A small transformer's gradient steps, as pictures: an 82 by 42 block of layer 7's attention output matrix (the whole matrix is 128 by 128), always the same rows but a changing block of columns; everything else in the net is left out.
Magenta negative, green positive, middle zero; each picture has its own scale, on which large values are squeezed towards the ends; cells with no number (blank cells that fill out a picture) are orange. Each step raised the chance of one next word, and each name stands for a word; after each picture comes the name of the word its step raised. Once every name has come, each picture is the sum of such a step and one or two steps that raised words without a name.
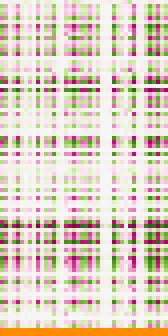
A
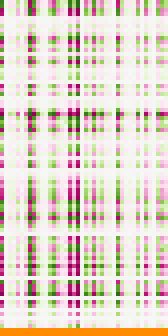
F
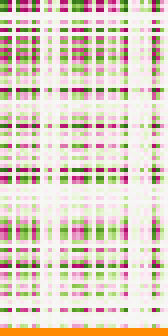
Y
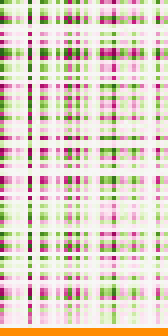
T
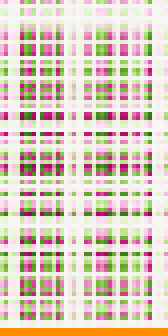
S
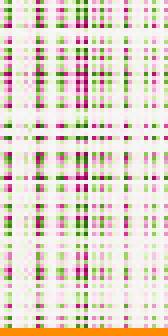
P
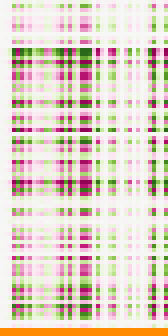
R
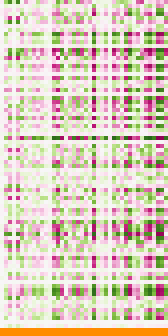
T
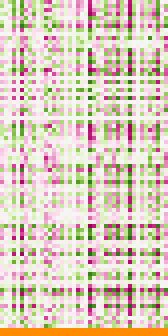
Y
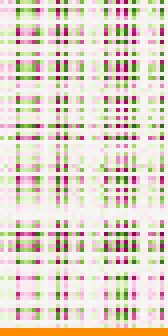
Y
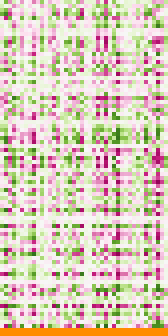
S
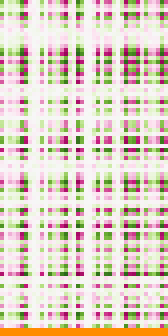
R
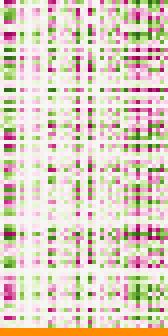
Y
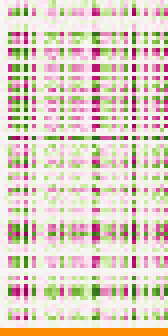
T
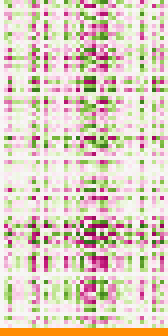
A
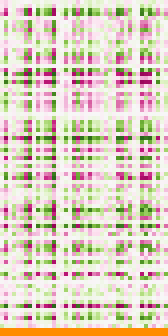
P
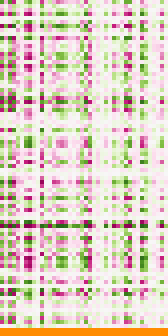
A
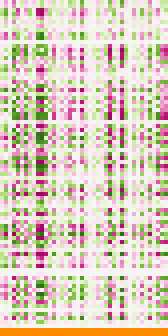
S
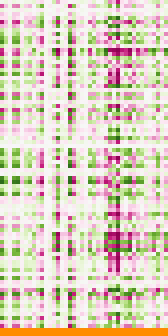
T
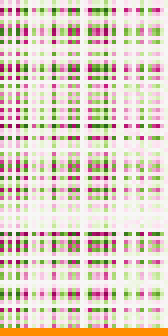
Y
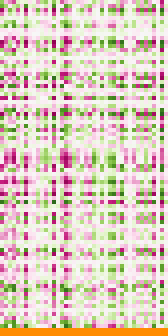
F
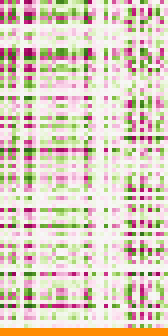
T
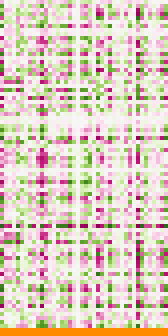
A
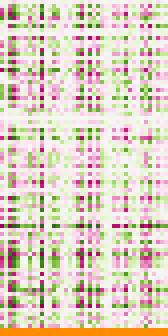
A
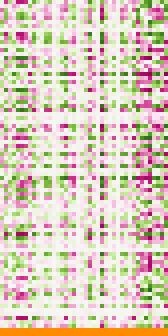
P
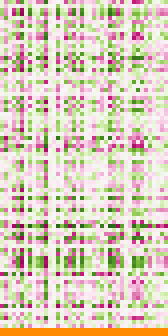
A
